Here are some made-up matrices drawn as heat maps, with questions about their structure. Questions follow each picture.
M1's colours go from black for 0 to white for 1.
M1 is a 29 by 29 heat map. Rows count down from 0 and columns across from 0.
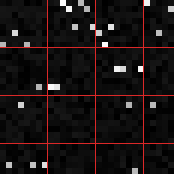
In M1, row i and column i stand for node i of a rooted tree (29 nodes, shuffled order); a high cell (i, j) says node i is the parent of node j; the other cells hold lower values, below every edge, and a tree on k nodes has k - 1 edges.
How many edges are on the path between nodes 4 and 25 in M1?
3
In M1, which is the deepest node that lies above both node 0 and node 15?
7
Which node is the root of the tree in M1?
27
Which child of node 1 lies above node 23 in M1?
11
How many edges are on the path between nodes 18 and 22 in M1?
6
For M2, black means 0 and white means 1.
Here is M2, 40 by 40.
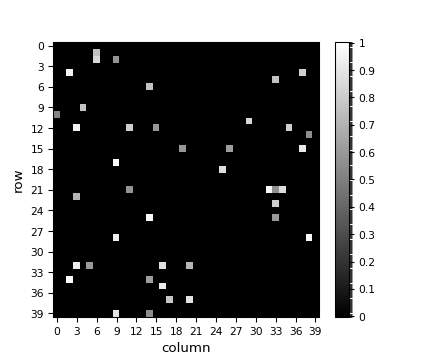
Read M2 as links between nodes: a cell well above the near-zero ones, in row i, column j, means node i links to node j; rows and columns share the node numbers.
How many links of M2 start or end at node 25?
3
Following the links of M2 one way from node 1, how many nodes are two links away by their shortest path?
1
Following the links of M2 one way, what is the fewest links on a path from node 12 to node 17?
3
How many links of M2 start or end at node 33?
4
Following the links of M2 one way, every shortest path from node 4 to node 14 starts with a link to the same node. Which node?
node 2
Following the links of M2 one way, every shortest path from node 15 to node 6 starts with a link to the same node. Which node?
node 37
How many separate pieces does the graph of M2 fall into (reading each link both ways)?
9
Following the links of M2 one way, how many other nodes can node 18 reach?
3
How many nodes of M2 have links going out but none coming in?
10
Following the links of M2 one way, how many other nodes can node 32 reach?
5
